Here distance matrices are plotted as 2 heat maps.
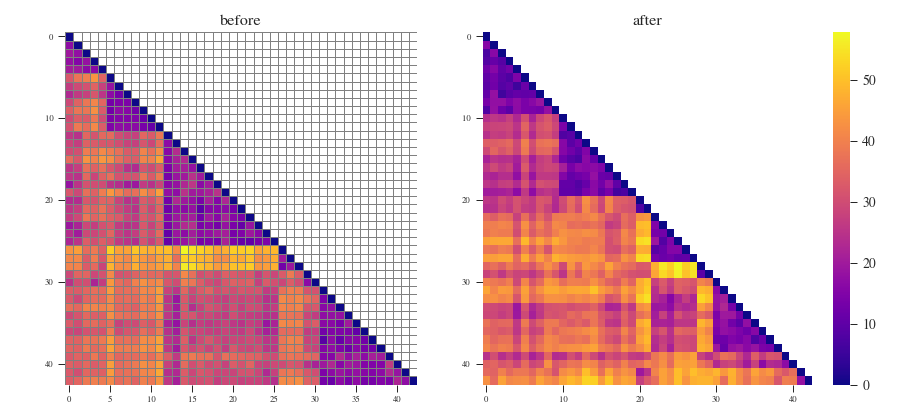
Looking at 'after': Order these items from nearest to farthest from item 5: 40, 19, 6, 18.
6, 19, 18, 40
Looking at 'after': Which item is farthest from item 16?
42
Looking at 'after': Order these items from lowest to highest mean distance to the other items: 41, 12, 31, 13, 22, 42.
12, 22, 13, 31, 41, 42
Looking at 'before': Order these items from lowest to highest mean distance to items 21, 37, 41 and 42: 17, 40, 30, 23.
40, 23, 17, 30
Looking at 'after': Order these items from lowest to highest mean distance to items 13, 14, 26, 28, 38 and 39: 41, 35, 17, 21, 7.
17, 35, 7, 21, 41
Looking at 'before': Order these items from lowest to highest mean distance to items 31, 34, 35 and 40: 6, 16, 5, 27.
16, 6, 27, 5
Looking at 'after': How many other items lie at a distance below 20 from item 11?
9
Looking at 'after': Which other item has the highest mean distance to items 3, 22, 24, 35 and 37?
28
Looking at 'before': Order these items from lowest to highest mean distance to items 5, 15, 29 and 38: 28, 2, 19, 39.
19, 39, 2, 28
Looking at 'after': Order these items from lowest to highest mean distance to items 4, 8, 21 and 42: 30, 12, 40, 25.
12, 40, 30, 25
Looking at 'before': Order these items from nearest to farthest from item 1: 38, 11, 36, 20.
20, 36, 38, 11
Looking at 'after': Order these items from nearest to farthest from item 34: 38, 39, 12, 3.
38, 39, 3, 12
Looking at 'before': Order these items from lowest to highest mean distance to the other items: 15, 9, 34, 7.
34, 7, 15, 9
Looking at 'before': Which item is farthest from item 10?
26
